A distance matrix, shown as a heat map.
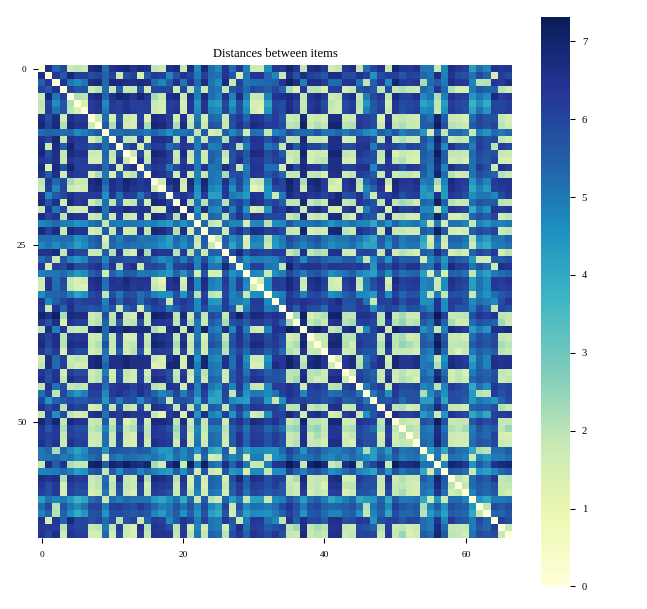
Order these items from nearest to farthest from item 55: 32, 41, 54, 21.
32, 54, 41, 21
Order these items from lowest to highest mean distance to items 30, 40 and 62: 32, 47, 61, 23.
61, 23, 32, 47
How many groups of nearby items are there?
6
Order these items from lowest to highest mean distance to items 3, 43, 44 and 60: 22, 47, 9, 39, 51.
39, 51, 22, 9, 47
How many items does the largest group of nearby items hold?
28
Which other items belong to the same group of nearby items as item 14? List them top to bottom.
1, 11, 28, 34, 64
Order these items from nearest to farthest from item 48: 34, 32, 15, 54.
15, 54, 34, 32
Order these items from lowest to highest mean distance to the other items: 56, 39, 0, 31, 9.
39, 9, 31, 0, 56
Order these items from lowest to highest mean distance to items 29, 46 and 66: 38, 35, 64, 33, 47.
38, 35, 47, 33, 64
